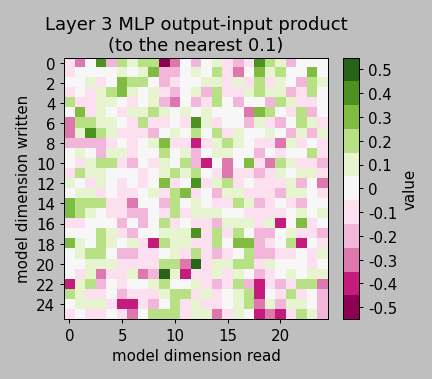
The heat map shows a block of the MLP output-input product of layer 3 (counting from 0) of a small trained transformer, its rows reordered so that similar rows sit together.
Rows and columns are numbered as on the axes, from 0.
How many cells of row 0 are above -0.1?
15
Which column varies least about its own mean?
4
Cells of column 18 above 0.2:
3
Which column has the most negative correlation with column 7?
9
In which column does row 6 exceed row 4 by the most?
12
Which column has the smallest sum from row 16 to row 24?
18
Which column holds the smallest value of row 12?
24
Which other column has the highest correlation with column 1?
10
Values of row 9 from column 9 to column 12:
0.2 0 0.1 -0.2
